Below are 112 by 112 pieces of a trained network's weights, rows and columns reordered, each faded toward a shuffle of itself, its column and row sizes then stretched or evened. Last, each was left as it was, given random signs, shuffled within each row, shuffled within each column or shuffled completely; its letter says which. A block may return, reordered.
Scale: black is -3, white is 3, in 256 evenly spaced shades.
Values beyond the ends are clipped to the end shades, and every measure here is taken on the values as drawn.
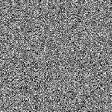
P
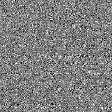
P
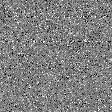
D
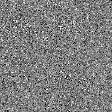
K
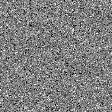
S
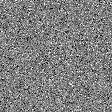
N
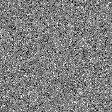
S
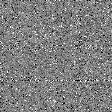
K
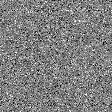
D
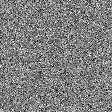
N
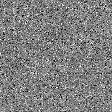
D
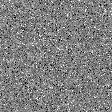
N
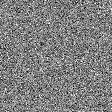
N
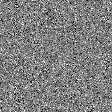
S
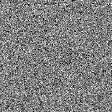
K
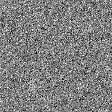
D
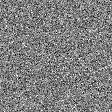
N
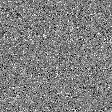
D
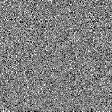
P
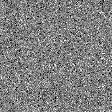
S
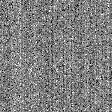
S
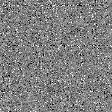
K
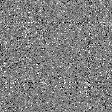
P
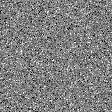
N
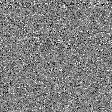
D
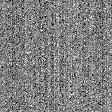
P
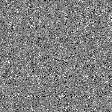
K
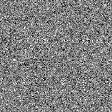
P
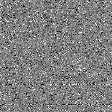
P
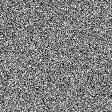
N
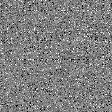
P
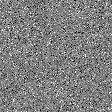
N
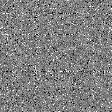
P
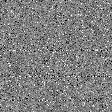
D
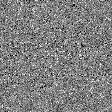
D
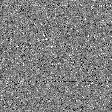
D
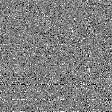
P
